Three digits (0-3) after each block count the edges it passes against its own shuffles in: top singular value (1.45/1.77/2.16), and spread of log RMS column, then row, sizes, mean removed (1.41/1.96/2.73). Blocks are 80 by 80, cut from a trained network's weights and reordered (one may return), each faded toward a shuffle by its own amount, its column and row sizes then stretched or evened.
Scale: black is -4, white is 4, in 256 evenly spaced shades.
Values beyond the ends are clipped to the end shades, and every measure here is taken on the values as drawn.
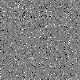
0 2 1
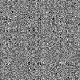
2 1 1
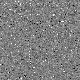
0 0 0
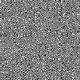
2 1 0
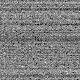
3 1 0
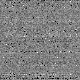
1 1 2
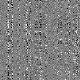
3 3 1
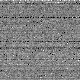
3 0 2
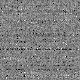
1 1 2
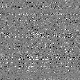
1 1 3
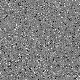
1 0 0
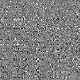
2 1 2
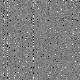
2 2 1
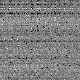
3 2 1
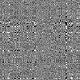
3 2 2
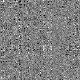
0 3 1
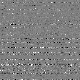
1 0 3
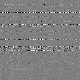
3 0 3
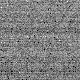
2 1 0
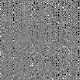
1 3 2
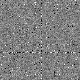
1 1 1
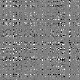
3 3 3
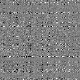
1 2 3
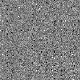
1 2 1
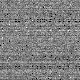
3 2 1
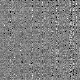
1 3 0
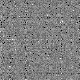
0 2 1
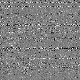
2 0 3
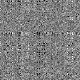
2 2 2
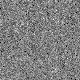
0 0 0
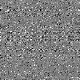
2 1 2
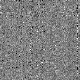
1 2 1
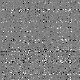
1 2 3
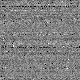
2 0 2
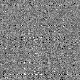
1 1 2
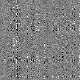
2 3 2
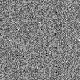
2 0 0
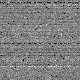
3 0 2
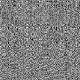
2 1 2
